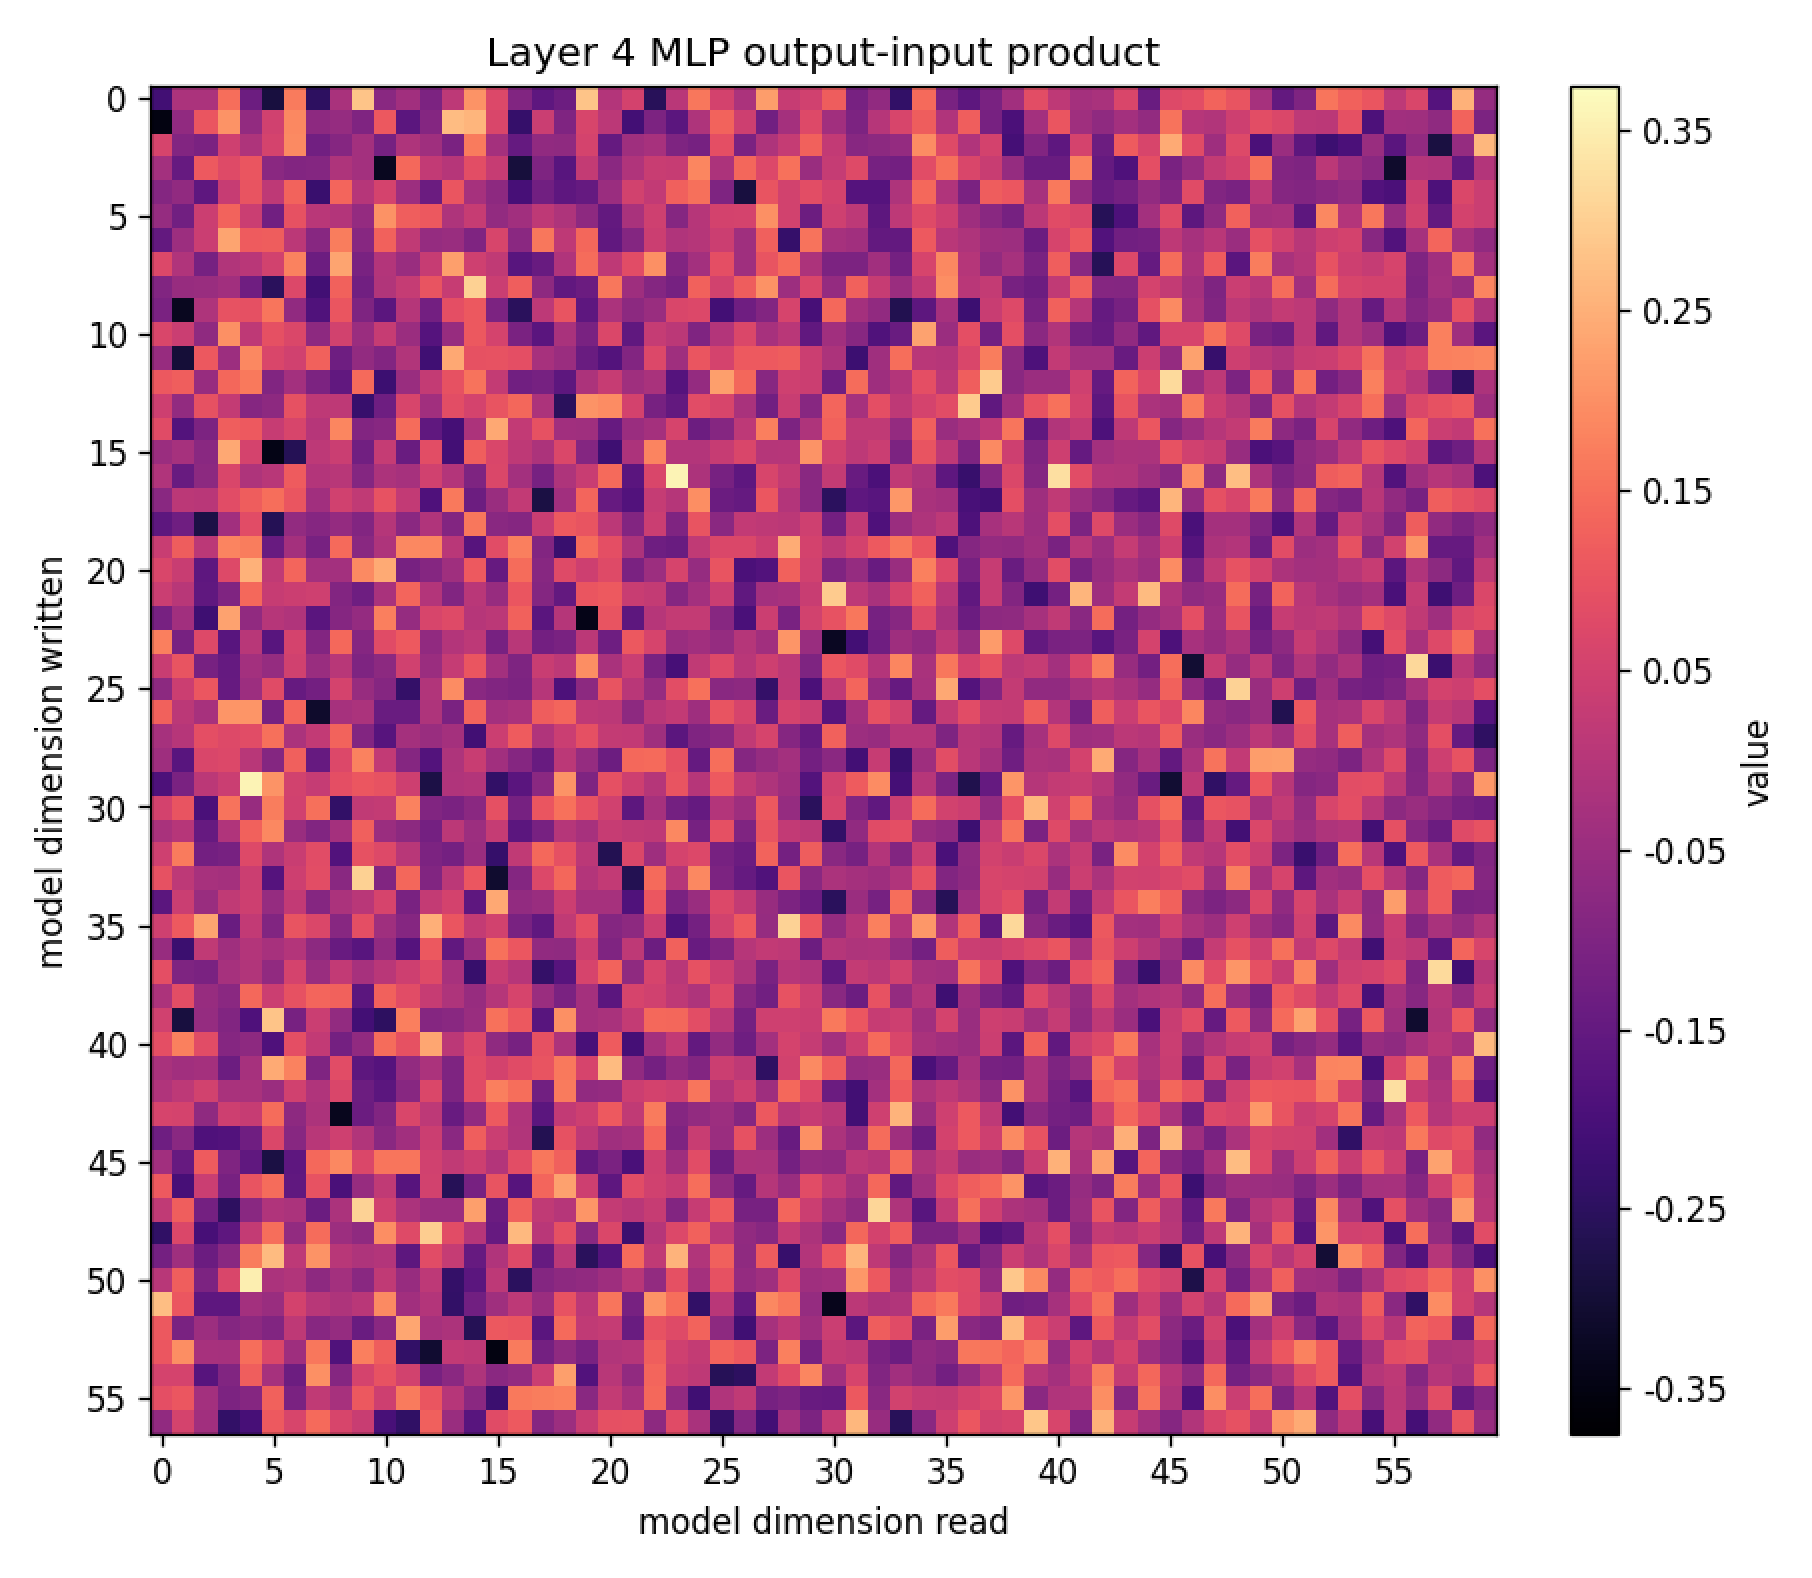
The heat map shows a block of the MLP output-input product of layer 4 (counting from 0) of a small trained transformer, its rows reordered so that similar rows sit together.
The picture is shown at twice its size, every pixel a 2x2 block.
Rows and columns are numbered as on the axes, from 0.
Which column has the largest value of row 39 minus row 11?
31
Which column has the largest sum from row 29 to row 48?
18
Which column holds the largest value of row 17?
45
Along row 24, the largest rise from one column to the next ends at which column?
56
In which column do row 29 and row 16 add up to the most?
23
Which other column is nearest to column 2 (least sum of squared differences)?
26
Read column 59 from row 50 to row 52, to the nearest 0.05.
0.2 0 0.15
